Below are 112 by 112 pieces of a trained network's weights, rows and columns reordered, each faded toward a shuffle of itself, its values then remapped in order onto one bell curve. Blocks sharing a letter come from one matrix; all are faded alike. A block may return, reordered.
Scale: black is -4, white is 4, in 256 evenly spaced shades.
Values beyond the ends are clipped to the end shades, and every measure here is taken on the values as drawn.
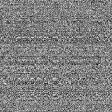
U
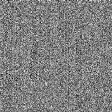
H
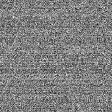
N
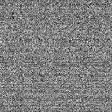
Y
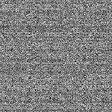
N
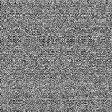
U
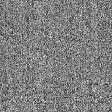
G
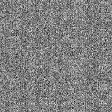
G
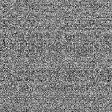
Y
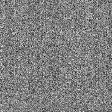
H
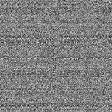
U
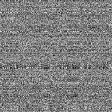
U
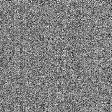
H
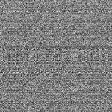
U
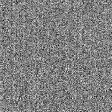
H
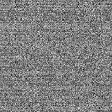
Y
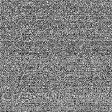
N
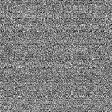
U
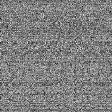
N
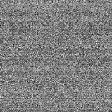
N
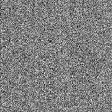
G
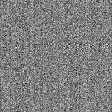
G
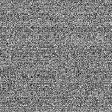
N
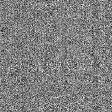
H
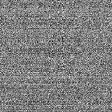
N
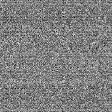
N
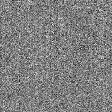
G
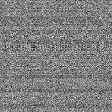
U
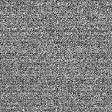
Y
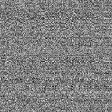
U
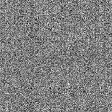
H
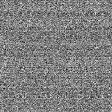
N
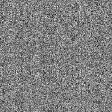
H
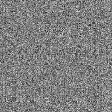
G
